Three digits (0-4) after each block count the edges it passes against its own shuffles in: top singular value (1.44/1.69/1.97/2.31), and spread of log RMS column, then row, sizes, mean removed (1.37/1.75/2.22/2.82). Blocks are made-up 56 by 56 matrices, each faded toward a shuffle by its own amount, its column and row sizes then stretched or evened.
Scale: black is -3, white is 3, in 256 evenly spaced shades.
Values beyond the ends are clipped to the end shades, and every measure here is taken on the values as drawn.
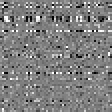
4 2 4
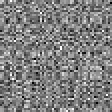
4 0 1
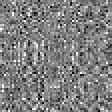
4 2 1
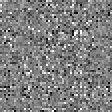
1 2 2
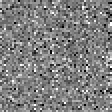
1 2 1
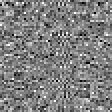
3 0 2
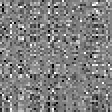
4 3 1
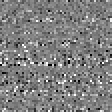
0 0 4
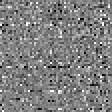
2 2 3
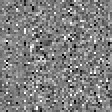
0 3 0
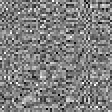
4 0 2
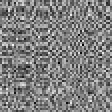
4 1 0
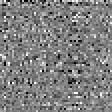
2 1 4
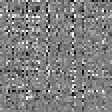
3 4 3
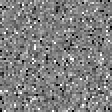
0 1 0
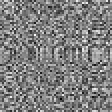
4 2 2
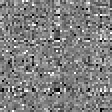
3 2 2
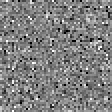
0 1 1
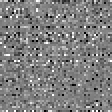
1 2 4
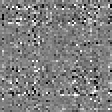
1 3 3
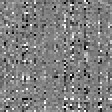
1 4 2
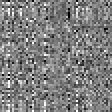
4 4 0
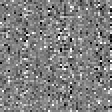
0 3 0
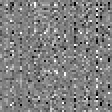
3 4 1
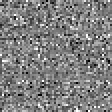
0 1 3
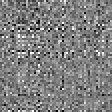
3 3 3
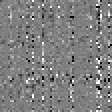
1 4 2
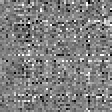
2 3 4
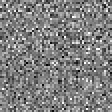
3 0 1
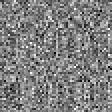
3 0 1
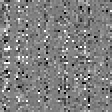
1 4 2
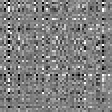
4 4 4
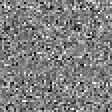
0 0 3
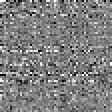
3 3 4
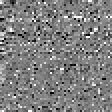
2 0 3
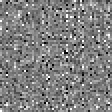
1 3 0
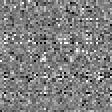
3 2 3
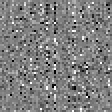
2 3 1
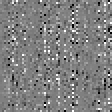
1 4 1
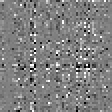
3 4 2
